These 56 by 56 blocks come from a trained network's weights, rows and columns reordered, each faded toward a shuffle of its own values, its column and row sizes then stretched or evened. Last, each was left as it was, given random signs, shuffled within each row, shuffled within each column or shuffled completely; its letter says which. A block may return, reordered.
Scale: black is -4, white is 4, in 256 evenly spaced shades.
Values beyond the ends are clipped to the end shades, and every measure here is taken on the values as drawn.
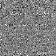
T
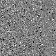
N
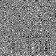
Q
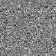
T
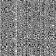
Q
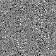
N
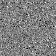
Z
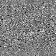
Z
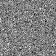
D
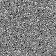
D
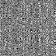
Q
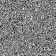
D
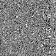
N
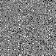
T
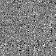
T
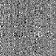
Q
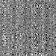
Q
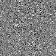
N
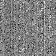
N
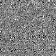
T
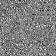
Z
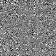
T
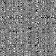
Q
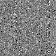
N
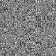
Q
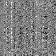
Q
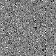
N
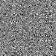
T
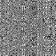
Q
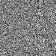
N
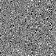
N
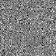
Q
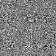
T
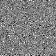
Z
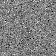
D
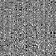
Q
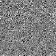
T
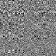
Q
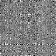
Q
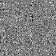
T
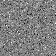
D
